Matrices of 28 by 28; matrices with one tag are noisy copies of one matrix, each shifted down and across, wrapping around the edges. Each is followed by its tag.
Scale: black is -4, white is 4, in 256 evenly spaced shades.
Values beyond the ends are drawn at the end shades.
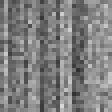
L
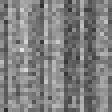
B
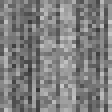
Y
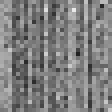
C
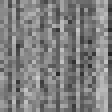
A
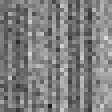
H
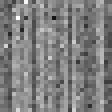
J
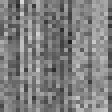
Y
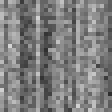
B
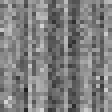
B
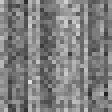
L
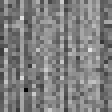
C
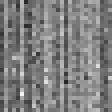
C
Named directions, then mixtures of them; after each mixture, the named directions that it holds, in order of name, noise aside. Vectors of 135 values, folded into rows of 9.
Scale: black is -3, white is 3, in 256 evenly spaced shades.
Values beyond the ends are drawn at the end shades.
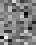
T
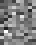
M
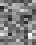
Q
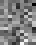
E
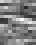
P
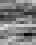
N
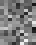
E.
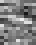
P, T.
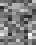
Q.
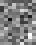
E, Q.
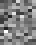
M.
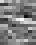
P.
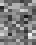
Q.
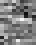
P, T.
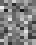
Q, T.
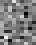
T.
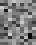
E, Q.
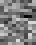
P, Q.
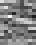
M, P.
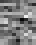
E, P.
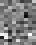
Q, T.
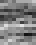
N.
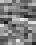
P, Q.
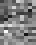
M, N.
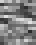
P.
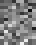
E, M.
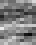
N.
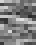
P.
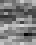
N.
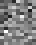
M.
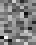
T.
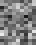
E, Q.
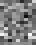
Q, T.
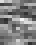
P.
